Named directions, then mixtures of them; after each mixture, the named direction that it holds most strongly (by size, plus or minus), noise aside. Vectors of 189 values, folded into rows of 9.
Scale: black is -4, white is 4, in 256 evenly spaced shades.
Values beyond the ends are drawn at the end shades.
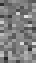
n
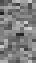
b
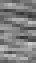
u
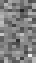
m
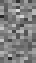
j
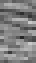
u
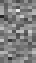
j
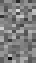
j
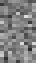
n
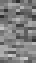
u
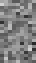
n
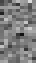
b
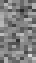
m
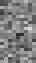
b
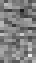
m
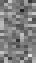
m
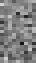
n
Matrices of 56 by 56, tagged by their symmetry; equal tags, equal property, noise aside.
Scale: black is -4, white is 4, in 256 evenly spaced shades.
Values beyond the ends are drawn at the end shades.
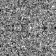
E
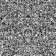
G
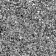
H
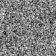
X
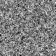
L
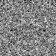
G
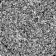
L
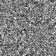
H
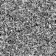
X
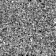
H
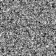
X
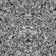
G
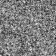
L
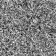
L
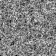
L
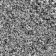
L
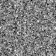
E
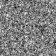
H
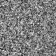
E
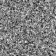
H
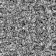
E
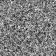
L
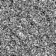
L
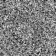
L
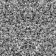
G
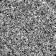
L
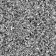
E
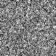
L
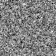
L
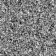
H
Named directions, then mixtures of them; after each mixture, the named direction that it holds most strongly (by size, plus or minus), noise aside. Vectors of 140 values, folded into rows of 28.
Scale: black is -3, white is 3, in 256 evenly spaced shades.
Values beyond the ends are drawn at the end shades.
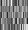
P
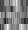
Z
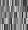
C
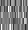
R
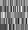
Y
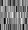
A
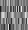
Y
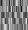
Y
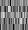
Y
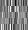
R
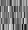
R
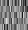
C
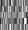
R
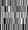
A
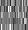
R
